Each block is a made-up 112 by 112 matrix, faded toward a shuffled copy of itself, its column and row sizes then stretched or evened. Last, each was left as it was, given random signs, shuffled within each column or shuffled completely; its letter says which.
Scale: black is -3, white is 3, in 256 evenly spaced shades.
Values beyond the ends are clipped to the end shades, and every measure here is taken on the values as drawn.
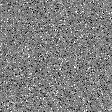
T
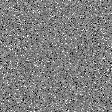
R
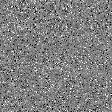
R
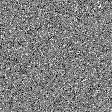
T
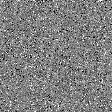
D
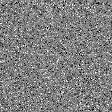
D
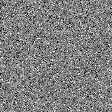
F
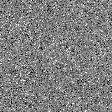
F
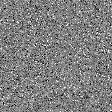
F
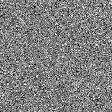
R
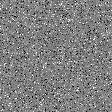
T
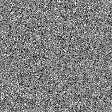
D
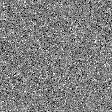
F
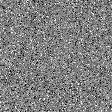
T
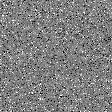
T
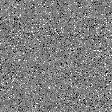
R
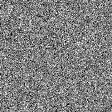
F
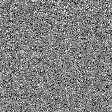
D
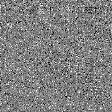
R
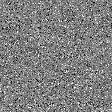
D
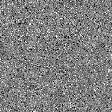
R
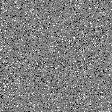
D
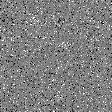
D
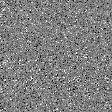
R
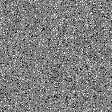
F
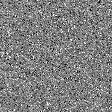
F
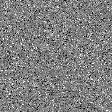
R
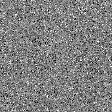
D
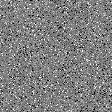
R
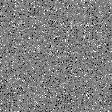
R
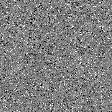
F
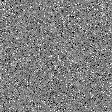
F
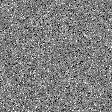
T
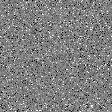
R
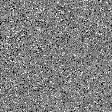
D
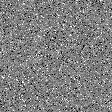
T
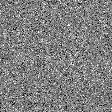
F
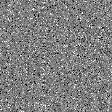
R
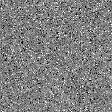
R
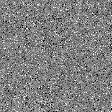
R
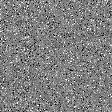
F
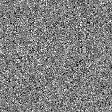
R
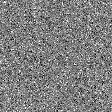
F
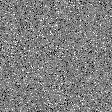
T
